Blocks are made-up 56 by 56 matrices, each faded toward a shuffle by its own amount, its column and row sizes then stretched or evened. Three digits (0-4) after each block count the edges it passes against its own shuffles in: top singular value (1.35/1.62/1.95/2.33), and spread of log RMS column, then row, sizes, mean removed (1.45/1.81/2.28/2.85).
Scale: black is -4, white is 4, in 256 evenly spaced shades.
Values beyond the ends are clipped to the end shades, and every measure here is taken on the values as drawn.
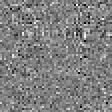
3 2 2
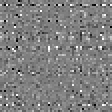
3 2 3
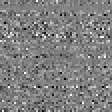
0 1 4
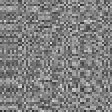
4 0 2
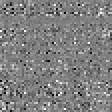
2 1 4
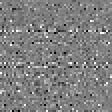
3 0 3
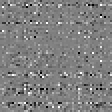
2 2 4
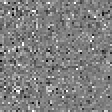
2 2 2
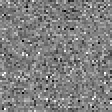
0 0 1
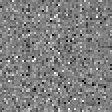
2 1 0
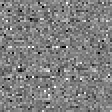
1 0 3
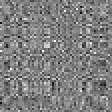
4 2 2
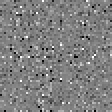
0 2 2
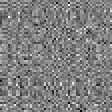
4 2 1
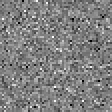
1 0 1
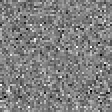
0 1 1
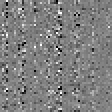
2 4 1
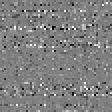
1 1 4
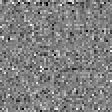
2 0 2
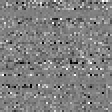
0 0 4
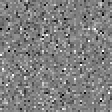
0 2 0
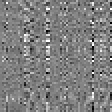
4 4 2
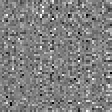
3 2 0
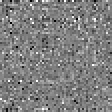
2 1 2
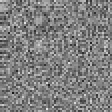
3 0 0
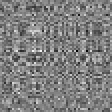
4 1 4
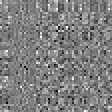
4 3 0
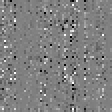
1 4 1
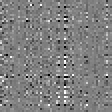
4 4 2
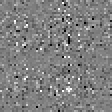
0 3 2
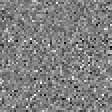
1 0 2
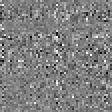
0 3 3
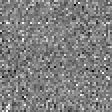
2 1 1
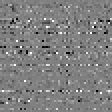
2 0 4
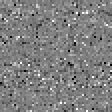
1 0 2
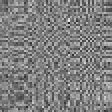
4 3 0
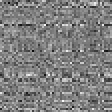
4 0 4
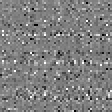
3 2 3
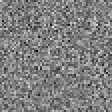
2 0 1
